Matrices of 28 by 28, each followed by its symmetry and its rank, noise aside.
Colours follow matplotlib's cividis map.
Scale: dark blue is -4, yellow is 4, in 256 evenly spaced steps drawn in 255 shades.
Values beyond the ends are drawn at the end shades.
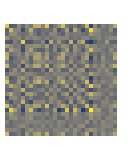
symmetric, rank two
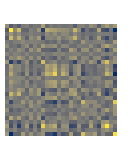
symmetric, rank two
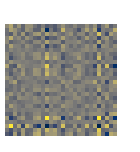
no symmetry, rank two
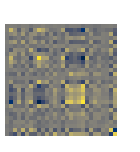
symmetric, rank two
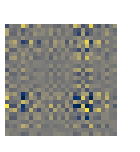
no symmetry, rank two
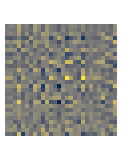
antisymmetric, rank four
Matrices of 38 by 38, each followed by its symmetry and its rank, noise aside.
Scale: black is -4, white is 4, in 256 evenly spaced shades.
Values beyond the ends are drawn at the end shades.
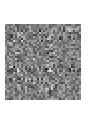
no symmetry, rank seven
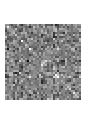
symmetric, rank seven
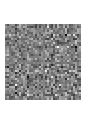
antisymmetric, rank six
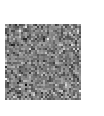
no symmetry, rank eight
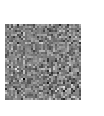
no symmetry, rank eight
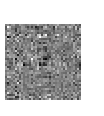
no symmetry, rank six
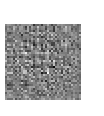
antisymmetric, rank eight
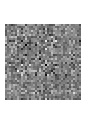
symmetric, rank six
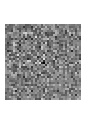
symmetric, rank seven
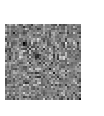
symmetric, rank six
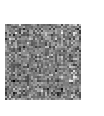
antisymmetric, rank eight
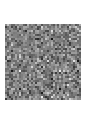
antisymmetric, rank eight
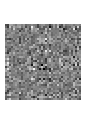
no symmetry, rank seven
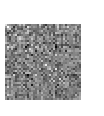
symmetric, rank eight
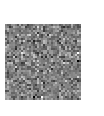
antisymmetric, rank eight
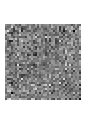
symmetric, rank seven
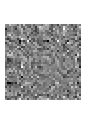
antisymmetric, rank six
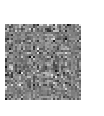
antisymmetric, rank six
